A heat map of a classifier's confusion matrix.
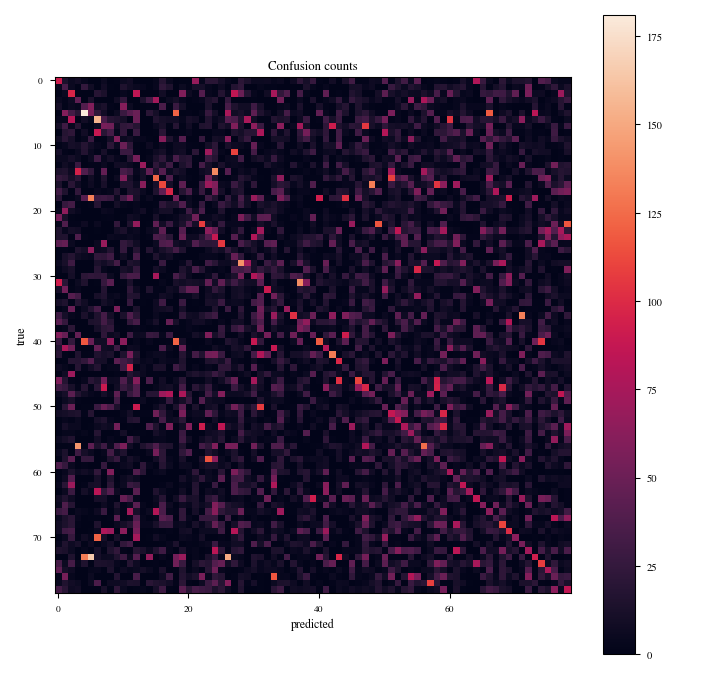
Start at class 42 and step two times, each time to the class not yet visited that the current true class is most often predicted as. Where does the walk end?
37
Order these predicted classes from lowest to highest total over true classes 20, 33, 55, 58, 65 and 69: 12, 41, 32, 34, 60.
32, 60, 34, 12, 41
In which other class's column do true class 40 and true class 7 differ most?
4
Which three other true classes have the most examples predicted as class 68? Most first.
47, 58, 28
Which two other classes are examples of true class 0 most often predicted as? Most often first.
64, 21
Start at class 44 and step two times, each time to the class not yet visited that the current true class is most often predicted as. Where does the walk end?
27
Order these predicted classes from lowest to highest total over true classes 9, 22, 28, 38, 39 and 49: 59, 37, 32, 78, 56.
56, 32, 37, 59, 78
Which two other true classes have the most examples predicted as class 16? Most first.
48, 9
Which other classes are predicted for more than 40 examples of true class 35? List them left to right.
2, 9, 31
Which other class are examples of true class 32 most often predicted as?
50
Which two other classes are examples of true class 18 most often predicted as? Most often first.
5, 44
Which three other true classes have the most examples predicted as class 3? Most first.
56, 14, 39
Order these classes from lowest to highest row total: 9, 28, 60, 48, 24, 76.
60, 9, 76, 24, 28, 48
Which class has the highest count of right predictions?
6
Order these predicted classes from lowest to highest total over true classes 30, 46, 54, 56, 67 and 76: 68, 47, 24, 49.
49, 68, 24, 47
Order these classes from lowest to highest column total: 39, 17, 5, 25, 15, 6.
39, 17, 5, 15, 25, 6
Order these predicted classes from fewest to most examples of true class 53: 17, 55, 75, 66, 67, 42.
67, 66, 75, 42, 55, 17
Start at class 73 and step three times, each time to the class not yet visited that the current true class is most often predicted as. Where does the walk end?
10
